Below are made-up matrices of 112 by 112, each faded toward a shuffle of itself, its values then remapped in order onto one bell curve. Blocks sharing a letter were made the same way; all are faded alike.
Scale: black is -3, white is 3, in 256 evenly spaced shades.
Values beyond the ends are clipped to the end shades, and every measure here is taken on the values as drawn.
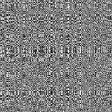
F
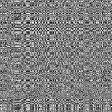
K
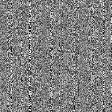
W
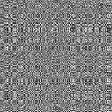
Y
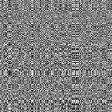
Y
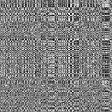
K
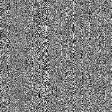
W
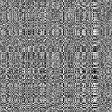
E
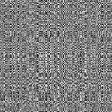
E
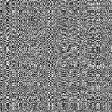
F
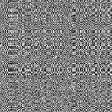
K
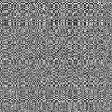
K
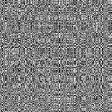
F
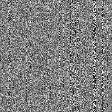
W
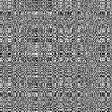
Y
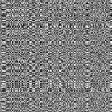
Y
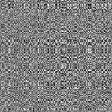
E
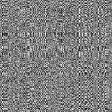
F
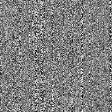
W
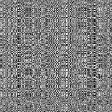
E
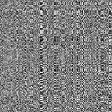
F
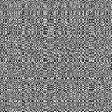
K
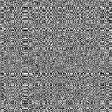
K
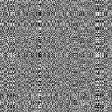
E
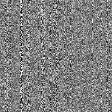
W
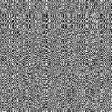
F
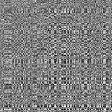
K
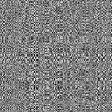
F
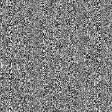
W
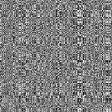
F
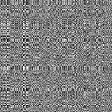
Y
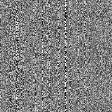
W
